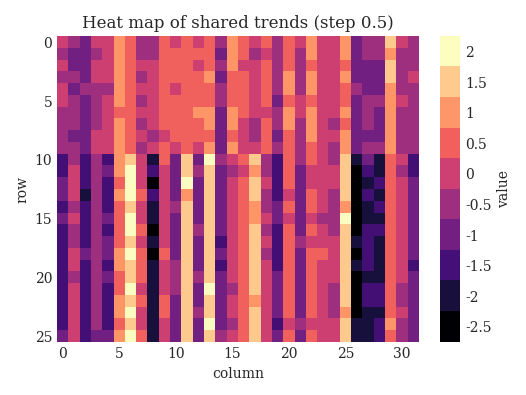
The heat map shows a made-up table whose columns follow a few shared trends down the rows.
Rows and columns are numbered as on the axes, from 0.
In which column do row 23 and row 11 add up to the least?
26
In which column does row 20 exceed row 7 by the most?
17
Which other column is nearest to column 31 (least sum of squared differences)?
19
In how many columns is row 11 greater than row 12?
5
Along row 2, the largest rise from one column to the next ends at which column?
29
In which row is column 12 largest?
6
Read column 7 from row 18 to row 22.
0.5 0.5 0.5 0 0.5
